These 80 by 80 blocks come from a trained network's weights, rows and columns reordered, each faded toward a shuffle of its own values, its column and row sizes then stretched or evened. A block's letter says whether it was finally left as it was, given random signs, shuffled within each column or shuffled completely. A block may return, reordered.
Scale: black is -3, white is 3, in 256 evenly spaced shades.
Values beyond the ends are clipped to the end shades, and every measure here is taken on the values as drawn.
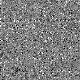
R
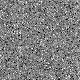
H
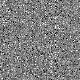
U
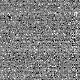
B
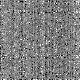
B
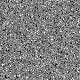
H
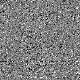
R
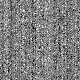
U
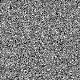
U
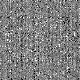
B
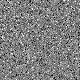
H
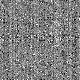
B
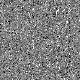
U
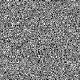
B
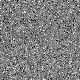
H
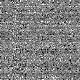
B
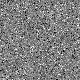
H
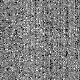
B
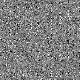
R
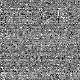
B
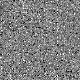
R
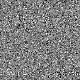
R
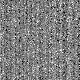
U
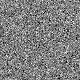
H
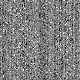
U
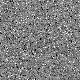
H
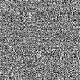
B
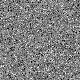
H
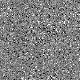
R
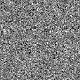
B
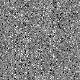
U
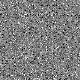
R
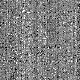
B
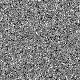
H
